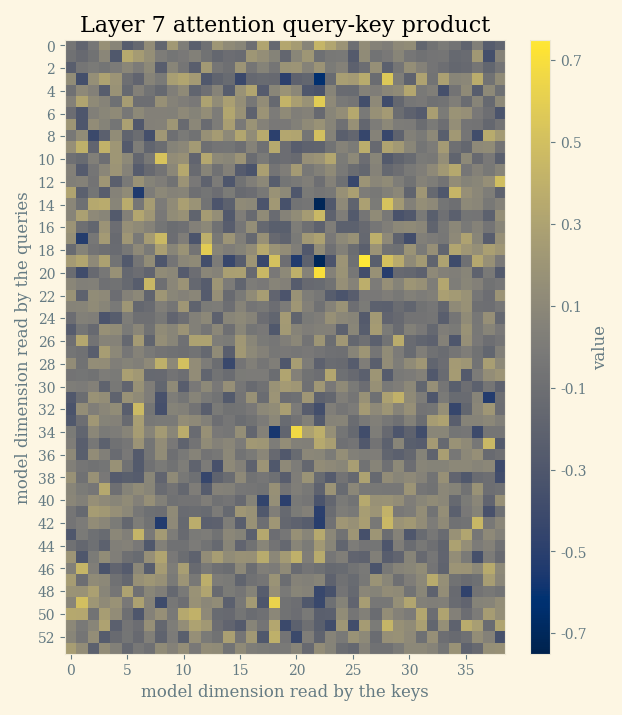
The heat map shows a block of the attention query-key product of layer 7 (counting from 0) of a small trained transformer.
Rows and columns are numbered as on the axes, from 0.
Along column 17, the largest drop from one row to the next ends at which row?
19
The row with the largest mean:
18
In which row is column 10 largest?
28
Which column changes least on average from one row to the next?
9
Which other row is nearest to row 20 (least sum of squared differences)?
45
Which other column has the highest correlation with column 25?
14
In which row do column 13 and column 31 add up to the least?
34
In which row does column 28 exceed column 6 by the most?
3
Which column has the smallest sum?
25
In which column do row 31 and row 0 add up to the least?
37
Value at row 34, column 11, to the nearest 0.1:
-0.1
